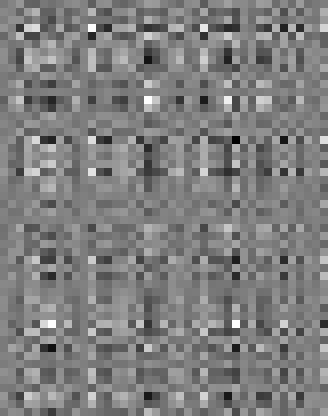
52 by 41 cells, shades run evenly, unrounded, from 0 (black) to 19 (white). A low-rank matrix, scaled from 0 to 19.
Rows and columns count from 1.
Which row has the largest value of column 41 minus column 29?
4
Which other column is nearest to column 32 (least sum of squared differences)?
40
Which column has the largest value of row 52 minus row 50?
19
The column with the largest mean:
12
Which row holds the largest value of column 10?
13
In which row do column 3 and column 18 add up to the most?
5
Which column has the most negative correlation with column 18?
41
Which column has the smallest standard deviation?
11
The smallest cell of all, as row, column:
18, 30
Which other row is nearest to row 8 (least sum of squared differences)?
50
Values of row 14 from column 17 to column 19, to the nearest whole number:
10 8 14
